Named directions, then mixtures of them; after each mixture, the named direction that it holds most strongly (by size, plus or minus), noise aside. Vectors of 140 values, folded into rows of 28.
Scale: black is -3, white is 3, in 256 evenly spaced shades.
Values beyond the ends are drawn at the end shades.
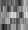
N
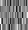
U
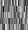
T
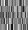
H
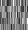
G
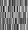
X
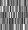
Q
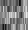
N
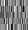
H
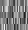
X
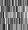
T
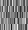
X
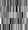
U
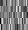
U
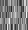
H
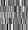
H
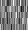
G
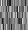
G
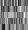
T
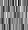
T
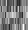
N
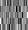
U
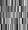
U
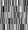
T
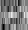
N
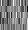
G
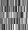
X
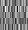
X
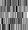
U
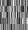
G
